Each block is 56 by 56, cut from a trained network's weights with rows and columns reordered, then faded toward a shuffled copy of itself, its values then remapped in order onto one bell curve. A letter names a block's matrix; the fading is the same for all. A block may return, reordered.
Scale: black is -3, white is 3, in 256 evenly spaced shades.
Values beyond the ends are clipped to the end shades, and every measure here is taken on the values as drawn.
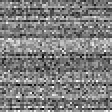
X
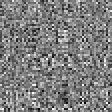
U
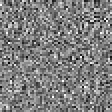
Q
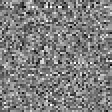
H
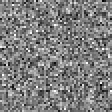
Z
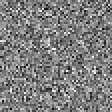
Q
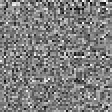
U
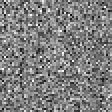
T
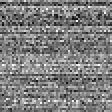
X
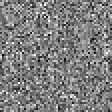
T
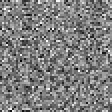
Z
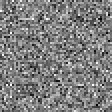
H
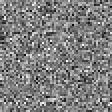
Q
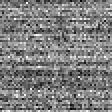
X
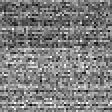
X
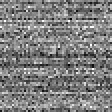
X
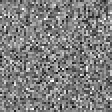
T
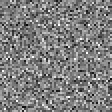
H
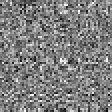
U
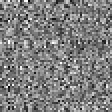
U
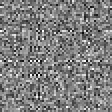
U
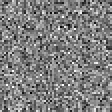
Z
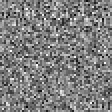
H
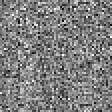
T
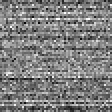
X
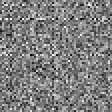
U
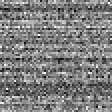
X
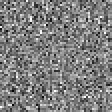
T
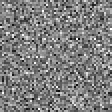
H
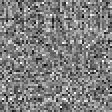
Z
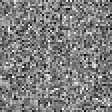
T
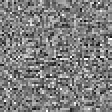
Q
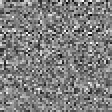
U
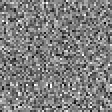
H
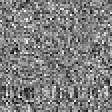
Q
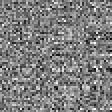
U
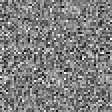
T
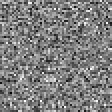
Z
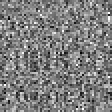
Z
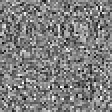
H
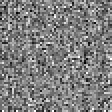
T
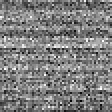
X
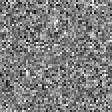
T
